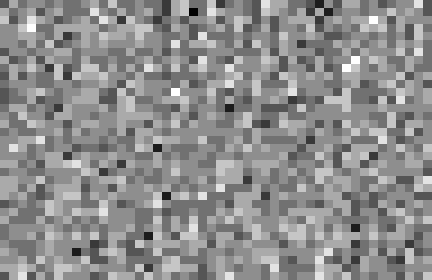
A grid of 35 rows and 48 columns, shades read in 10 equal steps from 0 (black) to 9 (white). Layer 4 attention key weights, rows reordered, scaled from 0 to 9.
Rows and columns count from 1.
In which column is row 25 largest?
23
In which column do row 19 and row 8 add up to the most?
40
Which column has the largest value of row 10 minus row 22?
12
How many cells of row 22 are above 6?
6
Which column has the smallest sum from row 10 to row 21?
38
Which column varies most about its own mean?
36
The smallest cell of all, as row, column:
2, 22
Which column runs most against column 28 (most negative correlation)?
43
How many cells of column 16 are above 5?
12
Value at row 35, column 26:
8
